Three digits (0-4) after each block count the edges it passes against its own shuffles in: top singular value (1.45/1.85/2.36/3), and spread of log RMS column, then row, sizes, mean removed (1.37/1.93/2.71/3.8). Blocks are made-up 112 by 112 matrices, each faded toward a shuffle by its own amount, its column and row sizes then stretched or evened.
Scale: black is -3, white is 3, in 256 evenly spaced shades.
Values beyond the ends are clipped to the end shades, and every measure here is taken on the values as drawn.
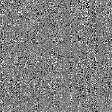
0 3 2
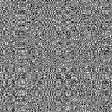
4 0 2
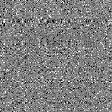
3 1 2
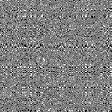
4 2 3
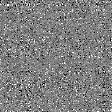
1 2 2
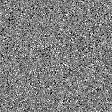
1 0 1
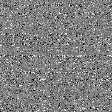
0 0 3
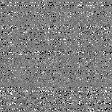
0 2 4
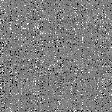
1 3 1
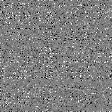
1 1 3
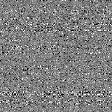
2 0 3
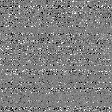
2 1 4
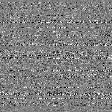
1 1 4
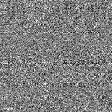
2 0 2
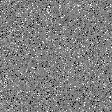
1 1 0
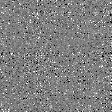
1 2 2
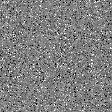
1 1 1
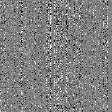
2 4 0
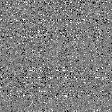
1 2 3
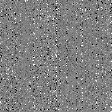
0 3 1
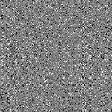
3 2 1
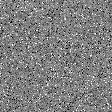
0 0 0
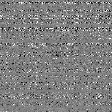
2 2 4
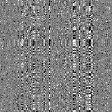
4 4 1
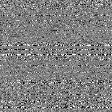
2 0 4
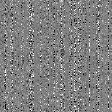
0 4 0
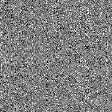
0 3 1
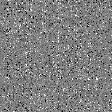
0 2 1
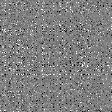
2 3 2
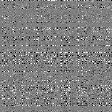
2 3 4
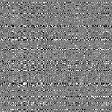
4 2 4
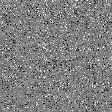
0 1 2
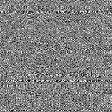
3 0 3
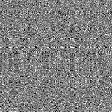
3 0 2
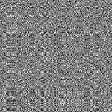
4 1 2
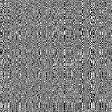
4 4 1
